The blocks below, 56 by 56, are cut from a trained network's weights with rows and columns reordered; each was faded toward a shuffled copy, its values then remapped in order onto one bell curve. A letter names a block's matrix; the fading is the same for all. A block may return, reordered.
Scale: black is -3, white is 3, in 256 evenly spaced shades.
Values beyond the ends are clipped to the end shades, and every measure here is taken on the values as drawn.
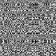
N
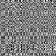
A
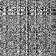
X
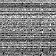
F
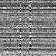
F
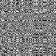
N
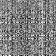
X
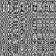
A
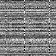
F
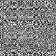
N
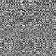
N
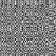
A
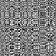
A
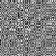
A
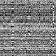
F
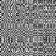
A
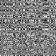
N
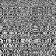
N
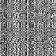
X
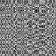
A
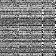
F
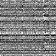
F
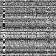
F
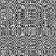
A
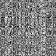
X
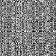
X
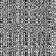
X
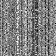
X
